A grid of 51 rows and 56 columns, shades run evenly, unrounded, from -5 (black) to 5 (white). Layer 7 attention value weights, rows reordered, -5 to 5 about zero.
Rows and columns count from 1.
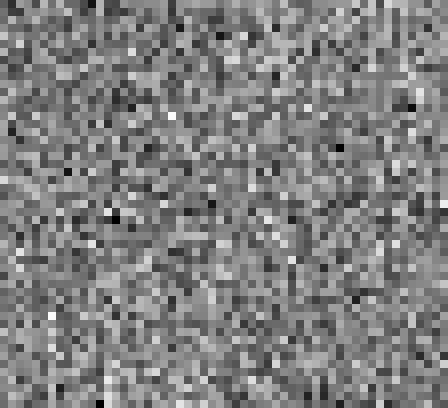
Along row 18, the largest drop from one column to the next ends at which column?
16
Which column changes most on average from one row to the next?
3
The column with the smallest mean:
22
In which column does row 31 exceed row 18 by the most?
48
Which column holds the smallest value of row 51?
13
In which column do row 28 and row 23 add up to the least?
15
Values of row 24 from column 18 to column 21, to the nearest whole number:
-2 -3 2 1
